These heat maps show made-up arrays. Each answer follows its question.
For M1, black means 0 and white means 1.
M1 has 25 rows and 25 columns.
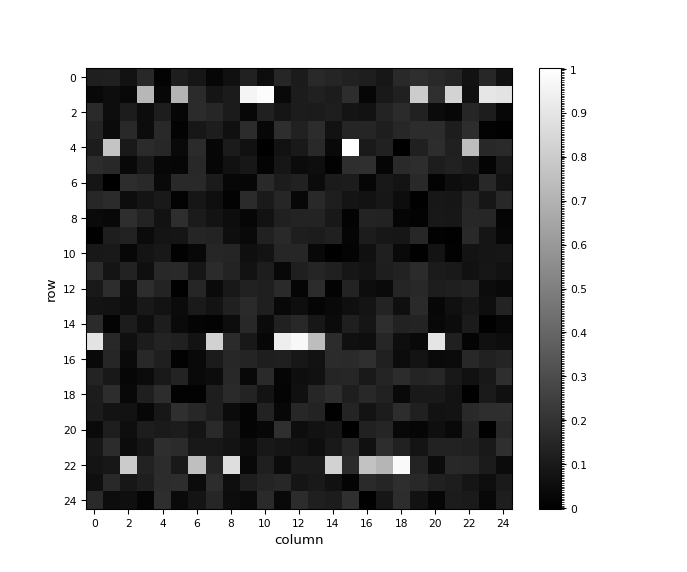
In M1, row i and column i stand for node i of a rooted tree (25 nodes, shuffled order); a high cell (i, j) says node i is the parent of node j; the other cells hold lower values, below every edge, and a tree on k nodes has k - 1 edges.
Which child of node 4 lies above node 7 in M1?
15
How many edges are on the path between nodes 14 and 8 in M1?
2
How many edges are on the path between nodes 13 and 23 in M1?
4
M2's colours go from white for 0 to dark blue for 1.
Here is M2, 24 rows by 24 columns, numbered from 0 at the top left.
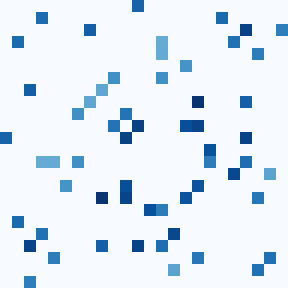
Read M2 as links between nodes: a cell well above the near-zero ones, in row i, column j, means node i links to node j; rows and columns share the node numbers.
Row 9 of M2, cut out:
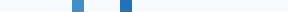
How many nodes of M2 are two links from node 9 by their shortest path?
4
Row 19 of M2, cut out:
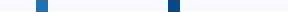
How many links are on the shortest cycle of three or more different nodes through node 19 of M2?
7
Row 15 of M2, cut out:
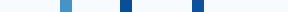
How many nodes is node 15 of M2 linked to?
3
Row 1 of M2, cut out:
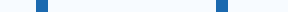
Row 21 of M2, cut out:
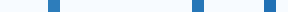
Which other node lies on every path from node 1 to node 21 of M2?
node 3
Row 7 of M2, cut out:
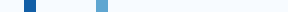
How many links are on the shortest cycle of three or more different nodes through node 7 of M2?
4
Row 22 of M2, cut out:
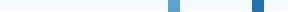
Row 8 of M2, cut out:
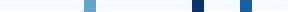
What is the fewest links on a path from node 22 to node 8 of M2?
3
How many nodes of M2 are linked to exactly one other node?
5
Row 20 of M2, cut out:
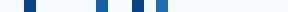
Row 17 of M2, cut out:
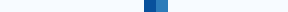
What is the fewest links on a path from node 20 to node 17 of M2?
2
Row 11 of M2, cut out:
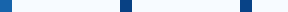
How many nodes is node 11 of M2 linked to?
3
